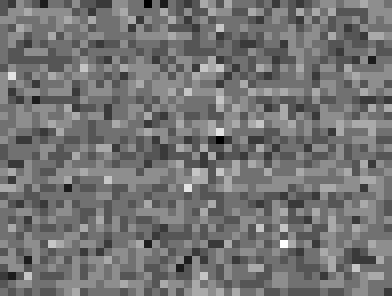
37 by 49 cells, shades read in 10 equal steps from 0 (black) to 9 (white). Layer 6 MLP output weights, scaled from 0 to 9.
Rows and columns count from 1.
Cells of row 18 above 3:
25
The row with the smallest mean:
18
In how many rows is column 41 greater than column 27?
17
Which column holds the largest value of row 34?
45
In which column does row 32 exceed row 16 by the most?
19
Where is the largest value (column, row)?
36, 31
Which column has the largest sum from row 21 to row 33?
42
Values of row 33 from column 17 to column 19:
4 5 4
